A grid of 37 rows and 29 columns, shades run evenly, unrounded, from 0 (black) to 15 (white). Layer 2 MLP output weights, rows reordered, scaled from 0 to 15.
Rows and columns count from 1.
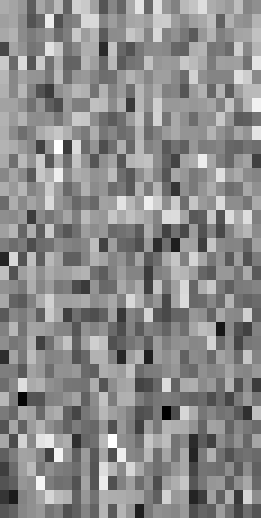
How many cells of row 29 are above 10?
4
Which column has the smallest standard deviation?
8
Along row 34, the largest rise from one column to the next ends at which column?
12
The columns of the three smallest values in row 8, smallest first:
15, 7, 6
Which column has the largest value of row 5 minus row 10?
3
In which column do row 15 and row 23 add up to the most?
17
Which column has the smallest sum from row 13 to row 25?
19
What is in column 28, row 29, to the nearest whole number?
9
